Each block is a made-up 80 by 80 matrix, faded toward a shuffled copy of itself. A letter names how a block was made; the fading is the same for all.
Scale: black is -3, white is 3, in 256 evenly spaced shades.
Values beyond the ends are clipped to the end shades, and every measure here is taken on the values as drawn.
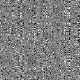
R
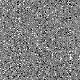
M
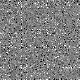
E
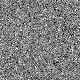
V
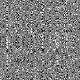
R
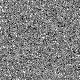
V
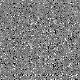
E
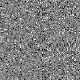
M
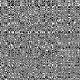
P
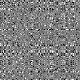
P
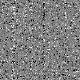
E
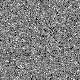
V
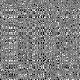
P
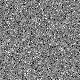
V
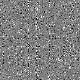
E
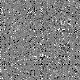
E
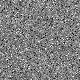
V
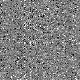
M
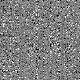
M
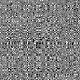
P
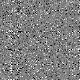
E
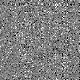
M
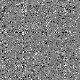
E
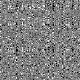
R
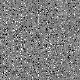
E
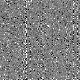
R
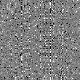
R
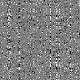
R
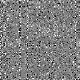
R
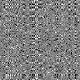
P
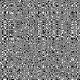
P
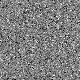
V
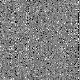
M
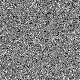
V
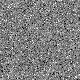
V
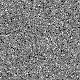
V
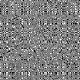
P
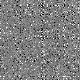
E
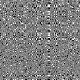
P
